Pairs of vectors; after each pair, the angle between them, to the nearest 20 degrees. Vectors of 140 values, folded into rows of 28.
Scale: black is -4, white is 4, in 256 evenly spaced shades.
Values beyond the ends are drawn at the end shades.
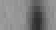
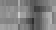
40 degrees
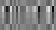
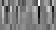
40 degrees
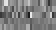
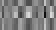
100 degrees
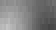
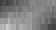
60 degrees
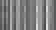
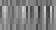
120 degrees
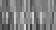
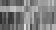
60 degrees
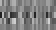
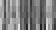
80 degrees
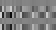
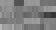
80 degrees
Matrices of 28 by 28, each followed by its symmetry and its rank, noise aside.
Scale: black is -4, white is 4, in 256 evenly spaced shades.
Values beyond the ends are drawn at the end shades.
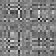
no symmetry, rank two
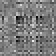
symmetric, rank two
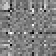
symmetric, rank two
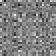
symmetric, rank two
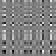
no symmetry, rank one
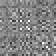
symmetric, rank three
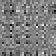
no symmetry, rank three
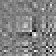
symmetric, rank two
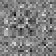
symmetric, rank three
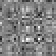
no symmetry, rank three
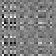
no symmetry, rank one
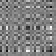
symmetric, rank one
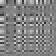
symmetric, rank one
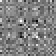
symmetric, rank three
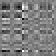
no symmetry, rank one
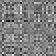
antisymmetric, rank two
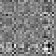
antisymmetric, rank two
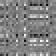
no symmetry, rank one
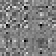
symmetric, rank two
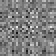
antisymmetric, rank two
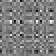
no symmetry, rank two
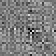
symmetric, rank three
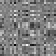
no symmetry, rank two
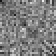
symmetric, rank three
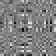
antisymmetric, rank two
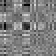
symmetric, rank one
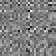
no symmetry, rank three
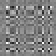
symmetric, rank one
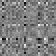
no symmetry, rank two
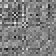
symmetric, rank three
